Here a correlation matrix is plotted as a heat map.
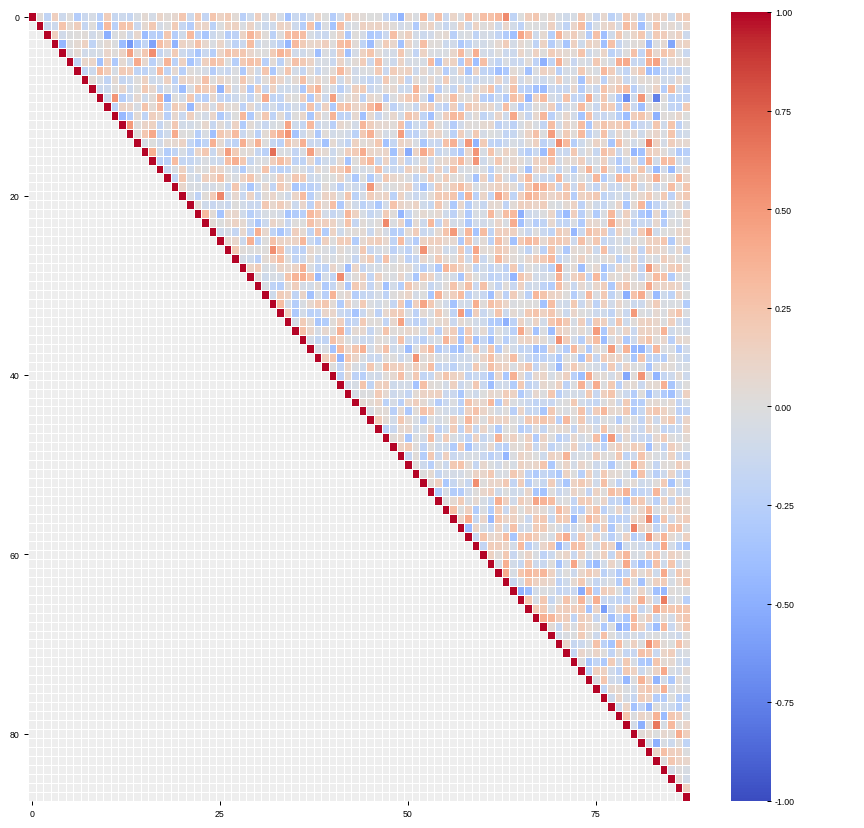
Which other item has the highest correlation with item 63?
0
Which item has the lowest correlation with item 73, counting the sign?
64
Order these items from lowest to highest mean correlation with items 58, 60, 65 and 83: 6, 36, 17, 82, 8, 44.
6, 17, 8, 36, 44, 82
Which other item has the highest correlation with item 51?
38
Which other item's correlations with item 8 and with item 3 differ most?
85
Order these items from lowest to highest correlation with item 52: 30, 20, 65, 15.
20, 30, 65, 15
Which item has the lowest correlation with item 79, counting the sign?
9
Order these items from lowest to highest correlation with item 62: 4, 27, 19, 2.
2, 4, 19, 27
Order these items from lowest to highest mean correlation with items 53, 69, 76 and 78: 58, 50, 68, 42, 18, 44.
68, 50, 58, 18, 42, 44
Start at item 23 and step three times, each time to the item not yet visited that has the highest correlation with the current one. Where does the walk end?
37
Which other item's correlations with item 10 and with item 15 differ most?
32
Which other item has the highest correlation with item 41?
29
